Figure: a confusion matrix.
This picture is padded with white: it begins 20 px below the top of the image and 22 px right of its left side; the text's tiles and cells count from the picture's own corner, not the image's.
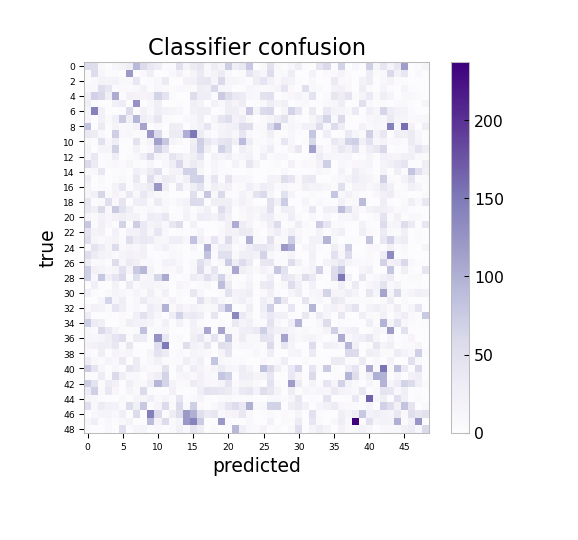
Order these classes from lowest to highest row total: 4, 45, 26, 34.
34, 26, 4, 45
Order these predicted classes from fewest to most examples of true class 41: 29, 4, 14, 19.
14, 29, 4, 19
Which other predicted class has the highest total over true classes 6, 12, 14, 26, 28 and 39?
36
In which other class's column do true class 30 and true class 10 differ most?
42
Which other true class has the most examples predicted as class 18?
39
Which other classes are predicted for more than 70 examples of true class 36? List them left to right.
10, 20, 28
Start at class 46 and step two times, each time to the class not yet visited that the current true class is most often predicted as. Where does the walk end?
15
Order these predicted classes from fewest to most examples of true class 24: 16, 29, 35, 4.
16, 35, 4, 29
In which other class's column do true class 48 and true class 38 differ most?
21
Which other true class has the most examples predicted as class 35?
17
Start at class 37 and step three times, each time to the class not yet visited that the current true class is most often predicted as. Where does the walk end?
20
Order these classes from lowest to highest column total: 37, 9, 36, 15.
37, 9, 36, 15
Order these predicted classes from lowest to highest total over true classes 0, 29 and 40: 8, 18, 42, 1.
18, 8, 1, 42
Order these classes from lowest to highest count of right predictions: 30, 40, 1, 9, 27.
30, 1, 27, 40, 9
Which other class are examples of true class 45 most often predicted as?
23
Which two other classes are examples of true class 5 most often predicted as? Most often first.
7, 39
